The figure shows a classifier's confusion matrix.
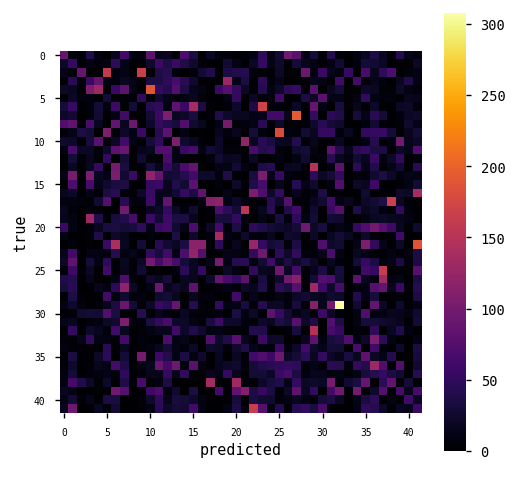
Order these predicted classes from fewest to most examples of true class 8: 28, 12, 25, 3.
28, 25, 12, 3
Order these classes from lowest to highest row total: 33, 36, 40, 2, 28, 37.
28, 40, 37, 33, 2, 36
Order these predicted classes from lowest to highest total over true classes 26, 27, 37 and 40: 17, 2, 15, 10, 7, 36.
2, 17, 10, 15, 36, 7
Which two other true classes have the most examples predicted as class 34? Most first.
39, 26
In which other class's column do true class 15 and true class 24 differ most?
18
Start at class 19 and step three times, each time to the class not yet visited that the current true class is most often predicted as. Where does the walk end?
10
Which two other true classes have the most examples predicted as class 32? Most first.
29, 39
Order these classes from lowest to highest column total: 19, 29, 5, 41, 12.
19, 5, 41, 29, 12
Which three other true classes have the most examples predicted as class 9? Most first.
2, 35, 38
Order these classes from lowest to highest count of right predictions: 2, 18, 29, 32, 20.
20, 32, 18, 2, 29
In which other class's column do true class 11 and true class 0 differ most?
26
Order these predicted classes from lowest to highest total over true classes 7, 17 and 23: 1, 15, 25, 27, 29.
29, 1, 25, 15, 27
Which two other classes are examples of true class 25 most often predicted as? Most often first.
37, 41
